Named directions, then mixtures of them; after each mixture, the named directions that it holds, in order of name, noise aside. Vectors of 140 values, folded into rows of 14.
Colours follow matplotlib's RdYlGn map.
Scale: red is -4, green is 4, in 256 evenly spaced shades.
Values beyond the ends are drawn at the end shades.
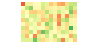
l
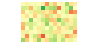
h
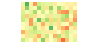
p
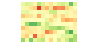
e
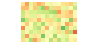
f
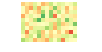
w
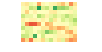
e.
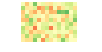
f, p.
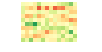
e.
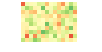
h, l.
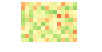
f, l.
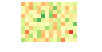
w.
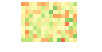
f, l, w.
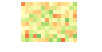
f, l, w.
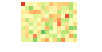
l.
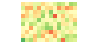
e, w.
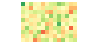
l.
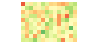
l.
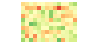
e, f, w.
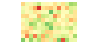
e, l, w.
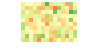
h.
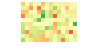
w.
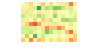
e.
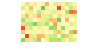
e, f, h.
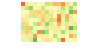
l.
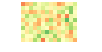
e, l, p.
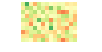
p.
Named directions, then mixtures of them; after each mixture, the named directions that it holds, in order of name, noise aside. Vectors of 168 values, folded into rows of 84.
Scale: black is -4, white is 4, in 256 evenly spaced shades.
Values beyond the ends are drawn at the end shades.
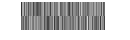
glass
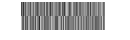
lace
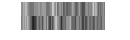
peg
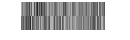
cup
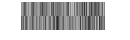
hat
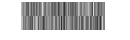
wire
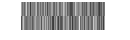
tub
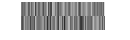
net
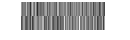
cup, lace, tub.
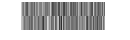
glass, net, wire.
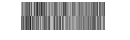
cup.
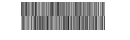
cup, tub.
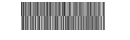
lace.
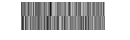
glass, lace, net.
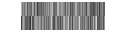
cup, tub.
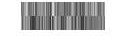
lace, net, peg.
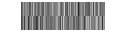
hat, lace, wire.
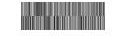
cup, glass, net.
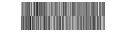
cup.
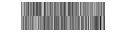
glass, wire.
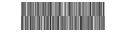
lace, net, tub.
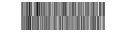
cup, hat.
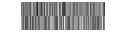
cup, lace, net.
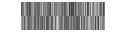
hat.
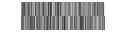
net.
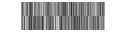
glass, hat, peg.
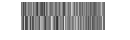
cup, hat, lace.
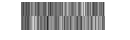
hat, net, peg.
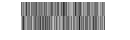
tub.
